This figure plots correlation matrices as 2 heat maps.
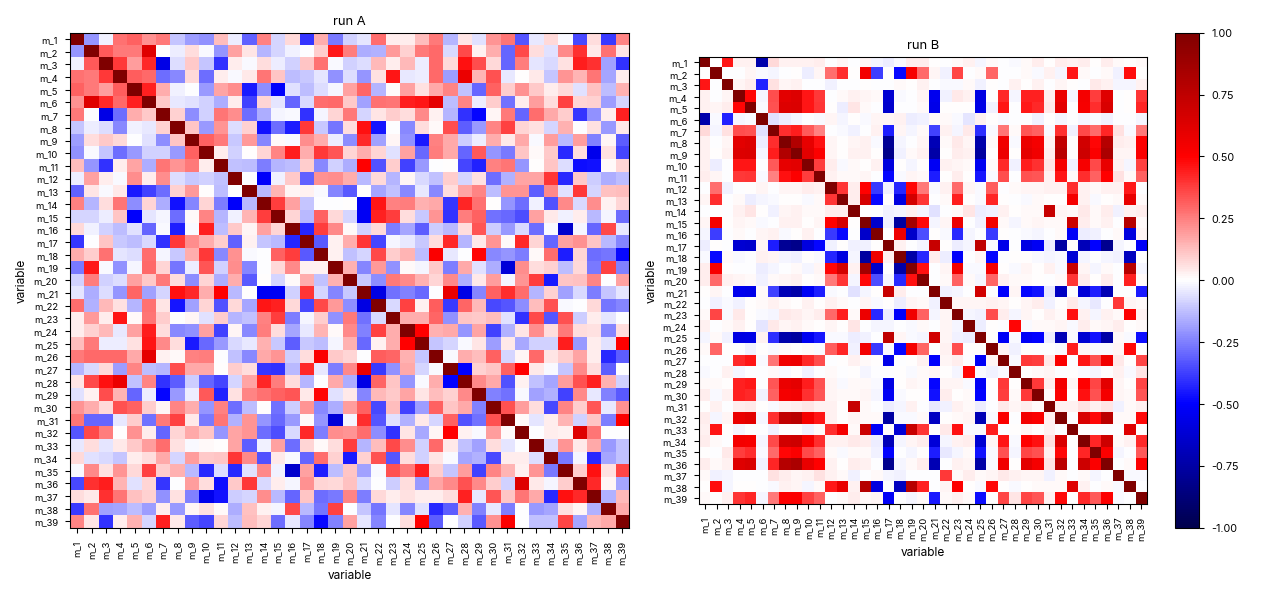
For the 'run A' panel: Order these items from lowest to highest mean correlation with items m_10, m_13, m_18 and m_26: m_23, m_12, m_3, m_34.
m_12, m_23, m_3, m_34
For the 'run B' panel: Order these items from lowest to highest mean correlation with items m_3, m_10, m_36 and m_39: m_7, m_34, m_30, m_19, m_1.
m_19, m_1, m_7, m_30, m_34
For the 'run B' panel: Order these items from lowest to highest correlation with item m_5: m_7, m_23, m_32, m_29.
m_23, m_7, m_29, m_32
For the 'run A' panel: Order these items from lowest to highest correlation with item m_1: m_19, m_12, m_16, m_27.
m_19, m_27, m_12, m_16
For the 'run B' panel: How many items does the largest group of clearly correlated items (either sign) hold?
18
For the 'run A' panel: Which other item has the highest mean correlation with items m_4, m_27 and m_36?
m_32
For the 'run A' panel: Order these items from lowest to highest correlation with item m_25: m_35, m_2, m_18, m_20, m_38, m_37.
m_18, m_38, m_37, m_20, m_2, m_35
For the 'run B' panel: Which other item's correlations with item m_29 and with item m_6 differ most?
m_1
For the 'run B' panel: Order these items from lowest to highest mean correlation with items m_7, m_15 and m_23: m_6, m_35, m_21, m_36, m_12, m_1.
m_21, m_6, m_1, m_35, m_36, m_12
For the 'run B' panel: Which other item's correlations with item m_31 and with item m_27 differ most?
m_14
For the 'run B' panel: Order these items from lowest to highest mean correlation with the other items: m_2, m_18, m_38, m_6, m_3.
m_18, m_6, m_3, m_2, m_38
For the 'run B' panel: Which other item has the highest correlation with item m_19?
m_15
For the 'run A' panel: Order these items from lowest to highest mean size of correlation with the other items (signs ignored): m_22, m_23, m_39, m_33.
m_33, m_23, m_39, m_22
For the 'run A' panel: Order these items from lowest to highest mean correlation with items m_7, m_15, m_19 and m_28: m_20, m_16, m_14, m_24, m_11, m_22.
m_11, m_24, m_20, m_16, m_14, m_22
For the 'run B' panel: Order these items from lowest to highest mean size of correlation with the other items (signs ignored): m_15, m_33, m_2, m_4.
m_2, m_33, m_15, m_4
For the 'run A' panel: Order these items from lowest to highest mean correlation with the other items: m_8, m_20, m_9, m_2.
m_8, m_9, m_20, m_2
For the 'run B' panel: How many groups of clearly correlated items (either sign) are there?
6
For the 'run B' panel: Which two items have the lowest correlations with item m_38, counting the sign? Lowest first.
m_18, m_16
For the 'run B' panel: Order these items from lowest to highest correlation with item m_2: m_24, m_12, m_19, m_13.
m_24, m_12, m_13, m_19
